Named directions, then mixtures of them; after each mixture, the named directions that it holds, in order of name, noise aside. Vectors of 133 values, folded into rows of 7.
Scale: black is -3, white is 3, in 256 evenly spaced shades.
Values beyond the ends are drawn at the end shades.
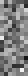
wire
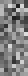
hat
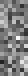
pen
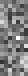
pen.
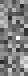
pen.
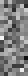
wire.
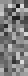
hat.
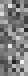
hat, pen.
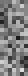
pen.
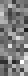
hat, pen.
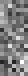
hat, pen.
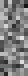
pen, wire.
